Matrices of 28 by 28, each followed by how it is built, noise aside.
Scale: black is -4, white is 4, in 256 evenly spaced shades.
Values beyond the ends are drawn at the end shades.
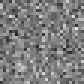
noise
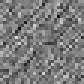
Hankel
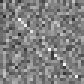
diagonal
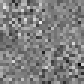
block diagonal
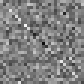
diagonal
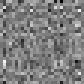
low rank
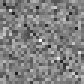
diagonal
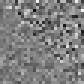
upper triangular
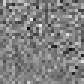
upper triangular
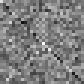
diagonal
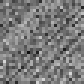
Hankel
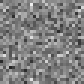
noise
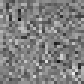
block diagonal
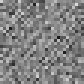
Hankel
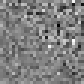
upper triangular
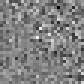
upper triangular
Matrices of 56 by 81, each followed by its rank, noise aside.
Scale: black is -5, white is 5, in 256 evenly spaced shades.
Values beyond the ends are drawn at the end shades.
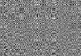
five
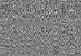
five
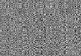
five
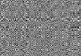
five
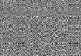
five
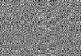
four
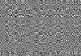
five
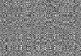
four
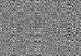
five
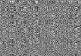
five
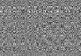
six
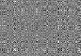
three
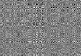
five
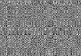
five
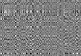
three
